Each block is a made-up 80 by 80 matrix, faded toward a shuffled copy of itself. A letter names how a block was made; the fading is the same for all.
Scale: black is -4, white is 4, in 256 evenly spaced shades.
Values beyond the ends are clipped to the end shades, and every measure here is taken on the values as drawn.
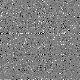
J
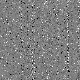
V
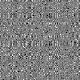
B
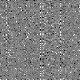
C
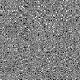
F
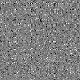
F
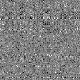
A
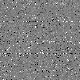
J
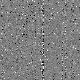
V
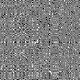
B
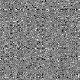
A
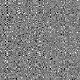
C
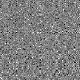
A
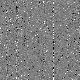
V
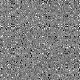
A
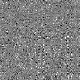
F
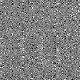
F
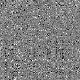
F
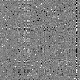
C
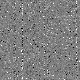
V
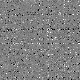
J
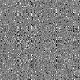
C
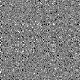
F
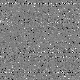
J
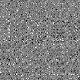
F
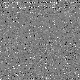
J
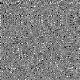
A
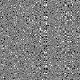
C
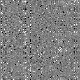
C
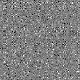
F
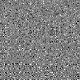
A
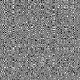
B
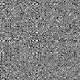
A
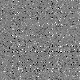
J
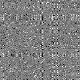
C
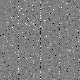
V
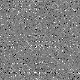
J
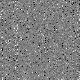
V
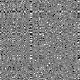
B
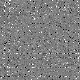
J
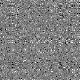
F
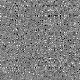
F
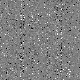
V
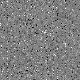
V
